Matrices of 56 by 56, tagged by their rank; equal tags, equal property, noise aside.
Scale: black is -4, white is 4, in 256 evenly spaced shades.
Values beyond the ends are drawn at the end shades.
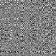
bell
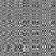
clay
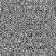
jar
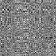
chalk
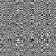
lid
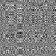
chalk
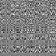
bell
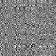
chalk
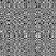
clay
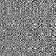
chalk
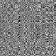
lid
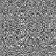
chalk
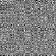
chalk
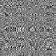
bell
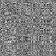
chalk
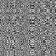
lid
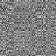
bell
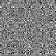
bell
